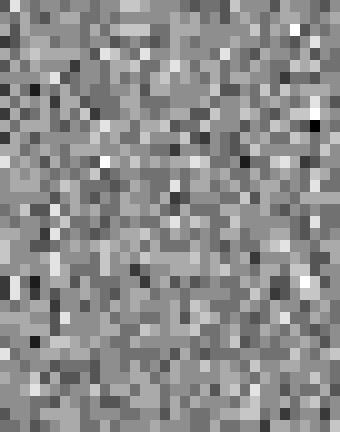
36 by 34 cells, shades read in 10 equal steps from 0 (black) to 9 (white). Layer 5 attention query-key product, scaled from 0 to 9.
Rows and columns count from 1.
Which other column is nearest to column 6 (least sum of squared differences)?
19
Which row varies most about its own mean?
14
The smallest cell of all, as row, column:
11, 32
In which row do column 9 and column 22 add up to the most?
10
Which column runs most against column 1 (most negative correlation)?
31
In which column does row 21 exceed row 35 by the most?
29
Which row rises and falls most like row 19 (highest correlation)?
16
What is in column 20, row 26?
7
